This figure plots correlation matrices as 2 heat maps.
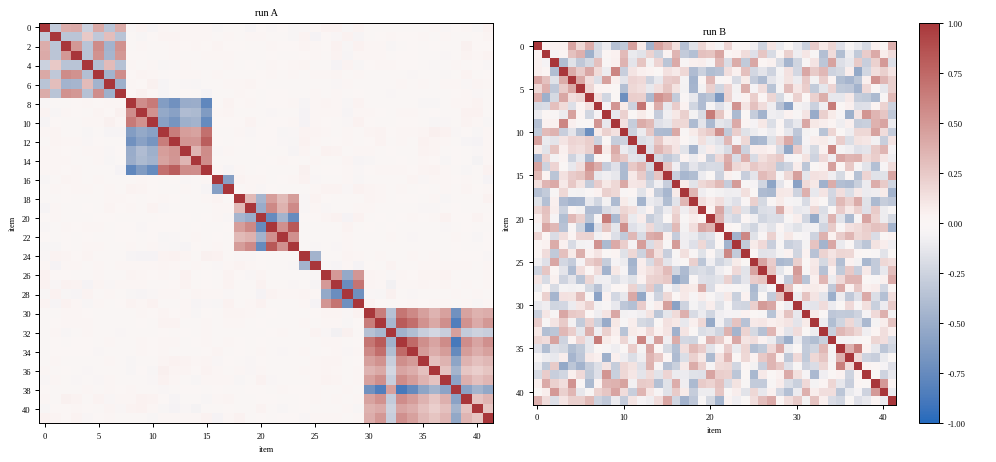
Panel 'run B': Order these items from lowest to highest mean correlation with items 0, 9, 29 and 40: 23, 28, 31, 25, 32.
25, 28, 23, 32, 31
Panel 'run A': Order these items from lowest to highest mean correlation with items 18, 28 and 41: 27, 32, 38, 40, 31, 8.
27, 38, 32, 8, 40, 31
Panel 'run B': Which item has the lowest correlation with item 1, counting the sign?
6
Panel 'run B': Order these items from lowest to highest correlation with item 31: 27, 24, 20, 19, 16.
27, 20, 19, 24, 16
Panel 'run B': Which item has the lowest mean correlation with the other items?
18
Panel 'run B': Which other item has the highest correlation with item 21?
10
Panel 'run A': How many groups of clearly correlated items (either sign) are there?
7
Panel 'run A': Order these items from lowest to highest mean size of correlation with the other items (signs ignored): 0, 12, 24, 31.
24, 0, 12, 31
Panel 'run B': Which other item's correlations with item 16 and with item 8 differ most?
23
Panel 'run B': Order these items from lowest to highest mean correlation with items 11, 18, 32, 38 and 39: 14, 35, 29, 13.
14, 13, 35, 29
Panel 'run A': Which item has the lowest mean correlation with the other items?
38
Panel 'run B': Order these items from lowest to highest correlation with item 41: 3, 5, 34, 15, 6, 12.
34, 12, 3, 5, 6, 15
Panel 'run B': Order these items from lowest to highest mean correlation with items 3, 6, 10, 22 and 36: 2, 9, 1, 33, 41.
2, 1, 41, 9, 33
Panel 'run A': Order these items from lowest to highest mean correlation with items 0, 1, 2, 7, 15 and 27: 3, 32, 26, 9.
9, 32, 26, 3
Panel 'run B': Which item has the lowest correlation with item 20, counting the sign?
32
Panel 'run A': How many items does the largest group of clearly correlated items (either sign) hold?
12
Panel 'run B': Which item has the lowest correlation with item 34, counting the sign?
29
